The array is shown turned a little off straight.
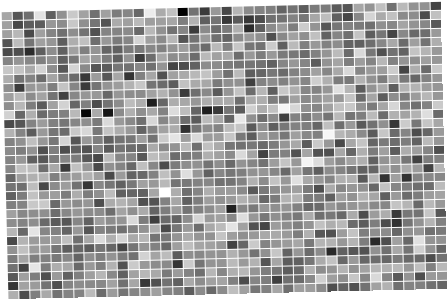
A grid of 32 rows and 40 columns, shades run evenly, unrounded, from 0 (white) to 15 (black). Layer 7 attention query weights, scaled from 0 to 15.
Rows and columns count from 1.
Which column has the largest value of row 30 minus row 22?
4
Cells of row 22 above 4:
38
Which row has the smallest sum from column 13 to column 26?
15
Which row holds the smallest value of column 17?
19
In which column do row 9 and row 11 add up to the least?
6
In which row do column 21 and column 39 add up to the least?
25
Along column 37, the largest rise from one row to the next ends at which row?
20
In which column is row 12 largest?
8
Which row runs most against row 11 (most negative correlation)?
1
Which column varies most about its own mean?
17
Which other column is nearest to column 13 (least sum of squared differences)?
5
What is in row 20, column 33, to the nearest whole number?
10
